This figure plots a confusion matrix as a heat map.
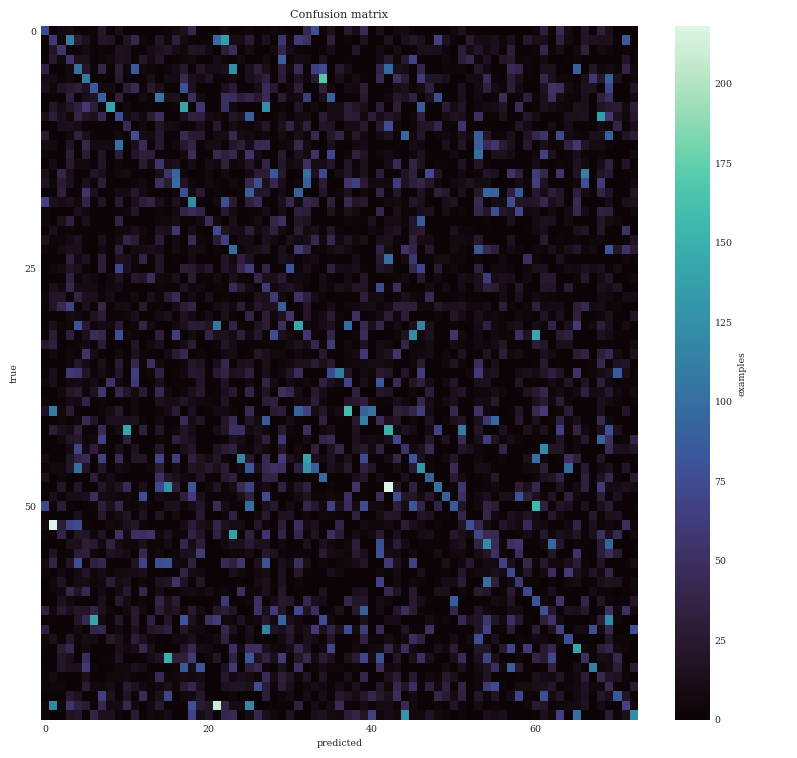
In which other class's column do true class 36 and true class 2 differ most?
70
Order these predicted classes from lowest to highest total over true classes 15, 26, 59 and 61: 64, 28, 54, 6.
64, 6, 54, 28
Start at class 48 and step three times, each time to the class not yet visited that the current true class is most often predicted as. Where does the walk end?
51
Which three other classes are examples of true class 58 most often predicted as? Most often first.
54, 41, 16
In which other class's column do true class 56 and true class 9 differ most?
68
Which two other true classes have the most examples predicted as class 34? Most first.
5, 47
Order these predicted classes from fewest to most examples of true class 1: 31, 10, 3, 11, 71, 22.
10, 11, 31, 71, 3, 22
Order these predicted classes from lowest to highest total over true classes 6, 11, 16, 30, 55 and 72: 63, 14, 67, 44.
67, 14, 63, 44
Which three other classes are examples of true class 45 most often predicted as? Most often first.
32, 24, 60
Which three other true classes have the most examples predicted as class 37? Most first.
40, 31, 63
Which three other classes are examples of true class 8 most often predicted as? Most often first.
17, 27, 46
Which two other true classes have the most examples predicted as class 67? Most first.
63, 5
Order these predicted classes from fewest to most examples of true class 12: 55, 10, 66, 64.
10, 66, 64, 55
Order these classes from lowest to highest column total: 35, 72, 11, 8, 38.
8, 72, 38, 11, 35
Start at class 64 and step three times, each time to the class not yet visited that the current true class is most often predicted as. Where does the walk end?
69
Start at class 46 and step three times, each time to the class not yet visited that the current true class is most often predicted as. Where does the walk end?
50
